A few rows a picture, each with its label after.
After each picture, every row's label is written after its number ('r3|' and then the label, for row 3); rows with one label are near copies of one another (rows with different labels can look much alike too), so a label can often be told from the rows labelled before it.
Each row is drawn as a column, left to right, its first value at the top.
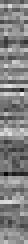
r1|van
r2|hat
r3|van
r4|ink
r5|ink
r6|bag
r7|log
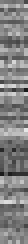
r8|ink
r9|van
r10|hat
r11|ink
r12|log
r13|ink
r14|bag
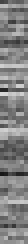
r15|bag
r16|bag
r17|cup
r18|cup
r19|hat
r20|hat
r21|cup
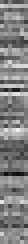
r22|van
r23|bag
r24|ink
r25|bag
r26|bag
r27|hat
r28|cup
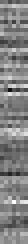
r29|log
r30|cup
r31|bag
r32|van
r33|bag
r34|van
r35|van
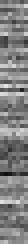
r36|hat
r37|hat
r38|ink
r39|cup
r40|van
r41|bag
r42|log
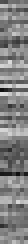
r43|bag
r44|bag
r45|ink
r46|log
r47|hat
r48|ink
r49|hat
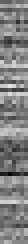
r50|ink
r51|hat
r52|hat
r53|ink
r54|cup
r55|bag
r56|cup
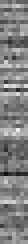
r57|cup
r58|ink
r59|hat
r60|van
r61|bag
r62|log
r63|hat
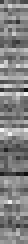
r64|bag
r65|ink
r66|van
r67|log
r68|cup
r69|bag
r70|bag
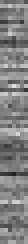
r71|cup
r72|cup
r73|log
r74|hat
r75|van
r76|cup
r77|bag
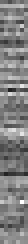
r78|cup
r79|log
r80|bag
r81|bag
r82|log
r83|van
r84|ink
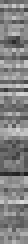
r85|ink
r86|bag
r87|hat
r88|log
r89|hat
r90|van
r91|ink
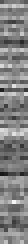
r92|bag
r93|log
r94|cup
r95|van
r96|van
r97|log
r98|bag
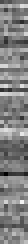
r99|bag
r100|hat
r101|bag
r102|cup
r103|cup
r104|van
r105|log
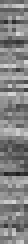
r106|cup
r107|cup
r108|hat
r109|cup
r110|log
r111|log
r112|ink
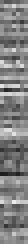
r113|ink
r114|bag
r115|bag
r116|van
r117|ink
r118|cup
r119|van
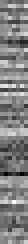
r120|ink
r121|ink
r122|log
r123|van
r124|cup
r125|hat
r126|log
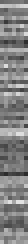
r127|log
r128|cup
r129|van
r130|log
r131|van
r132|van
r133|log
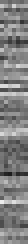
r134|van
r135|ink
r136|hat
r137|van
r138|hat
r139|cup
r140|cup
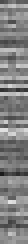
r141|bag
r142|bag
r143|van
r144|van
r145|bag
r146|bag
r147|bag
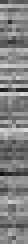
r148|bag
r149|bag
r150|cup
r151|hat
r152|bag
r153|bag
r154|bag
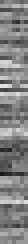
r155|ink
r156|ink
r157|ink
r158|cup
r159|cup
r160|hat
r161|van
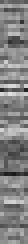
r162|bag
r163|ink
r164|hat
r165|hat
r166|hat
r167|cup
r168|bag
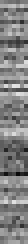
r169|cup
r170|ink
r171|log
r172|van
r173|hat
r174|cup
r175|ink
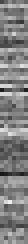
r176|bag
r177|hat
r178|van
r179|log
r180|cup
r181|cup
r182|bag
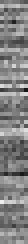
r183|van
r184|ink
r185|van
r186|cup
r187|log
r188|hat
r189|bag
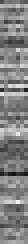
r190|bag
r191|cup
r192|hat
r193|hat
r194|van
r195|hat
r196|bag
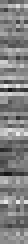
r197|ink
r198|ink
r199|bag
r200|bag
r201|van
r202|bag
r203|van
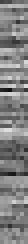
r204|bag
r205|bag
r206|bag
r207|hat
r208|cup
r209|log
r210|ink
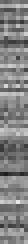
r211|cup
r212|hat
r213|cup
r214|cup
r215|van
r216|cup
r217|log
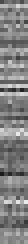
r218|bag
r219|van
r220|ink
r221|bag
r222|van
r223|bag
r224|van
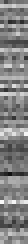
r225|van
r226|bag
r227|cup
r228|van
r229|log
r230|cup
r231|van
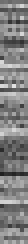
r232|ink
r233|hat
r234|cup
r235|hat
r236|cup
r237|log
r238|cup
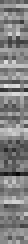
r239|bag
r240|ink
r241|hat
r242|ink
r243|hat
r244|cup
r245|bag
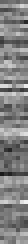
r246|hat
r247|ink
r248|ink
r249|cup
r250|log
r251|van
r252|van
